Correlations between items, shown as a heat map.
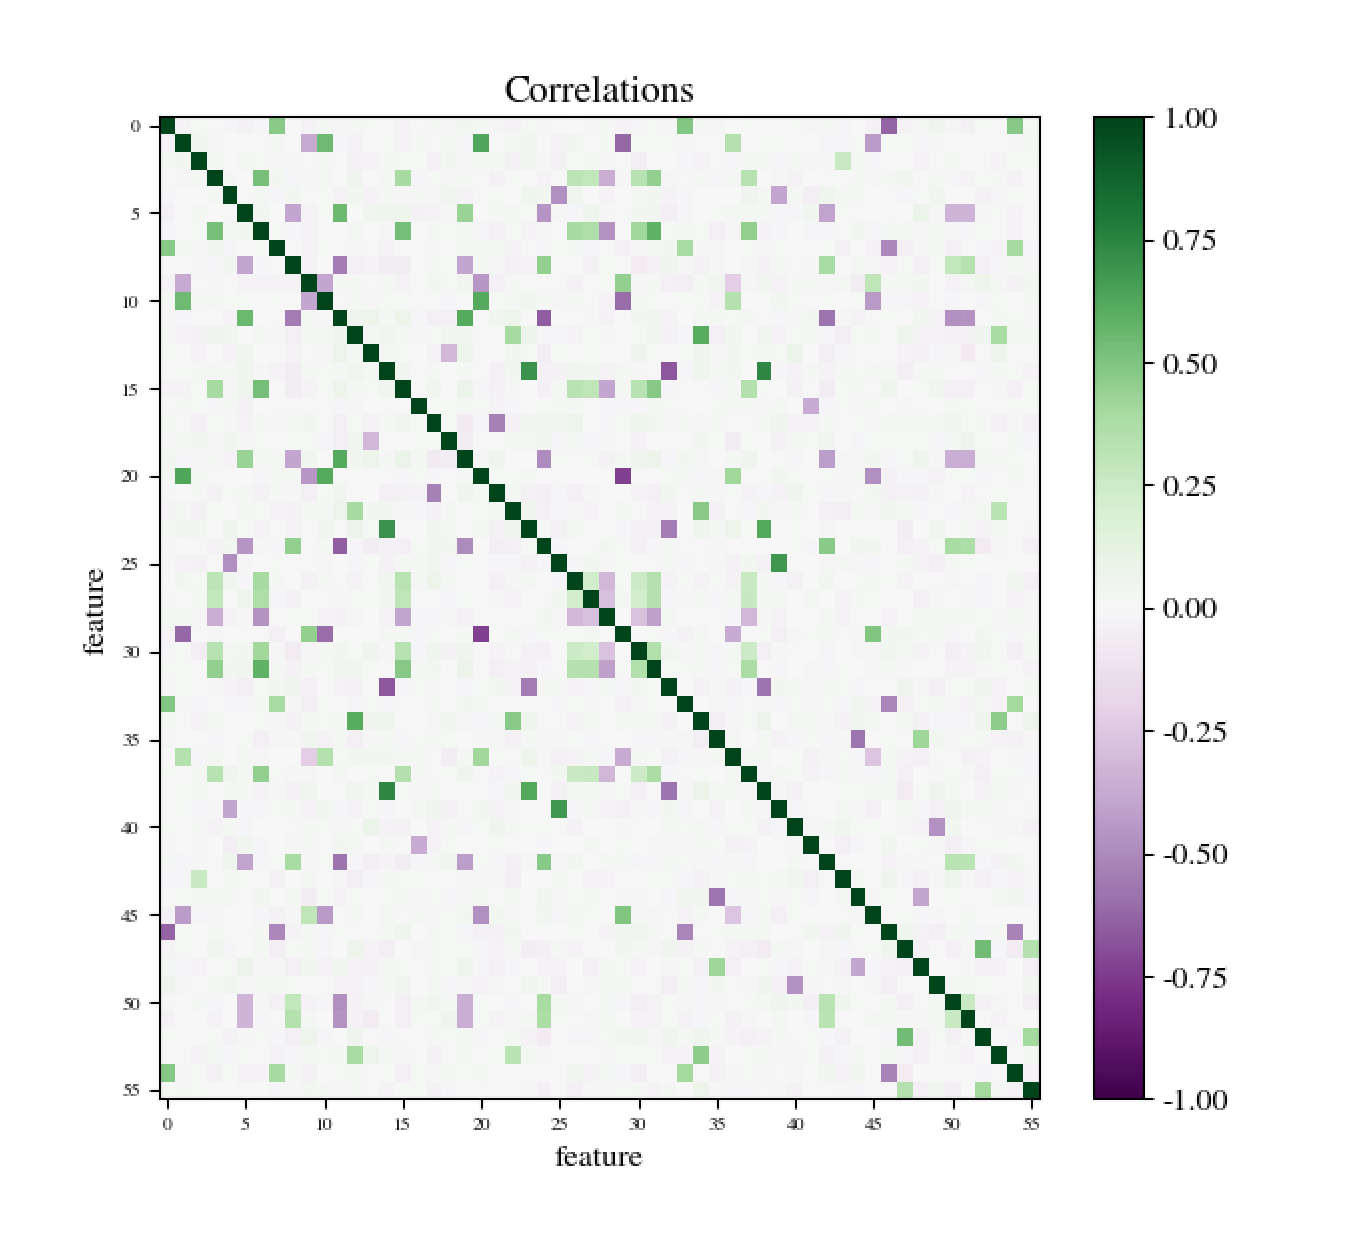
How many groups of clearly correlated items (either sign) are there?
14
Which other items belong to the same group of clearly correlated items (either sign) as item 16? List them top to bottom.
41
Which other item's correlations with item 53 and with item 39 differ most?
25
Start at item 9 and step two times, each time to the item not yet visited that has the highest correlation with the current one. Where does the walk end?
45
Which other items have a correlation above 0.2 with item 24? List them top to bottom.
8, 42, 50, 51
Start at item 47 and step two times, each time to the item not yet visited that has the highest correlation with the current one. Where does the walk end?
55
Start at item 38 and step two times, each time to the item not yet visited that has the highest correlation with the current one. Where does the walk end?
23
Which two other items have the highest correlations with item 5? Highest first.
11, 19
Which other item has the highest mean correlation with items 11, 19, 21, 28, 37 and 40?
5
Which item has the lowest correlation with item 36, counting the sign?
29
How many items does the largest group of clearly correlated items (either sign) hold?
9
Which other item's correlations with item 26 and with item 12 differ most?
34
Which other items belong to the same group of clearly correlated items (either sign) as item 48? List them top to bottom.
35, 44
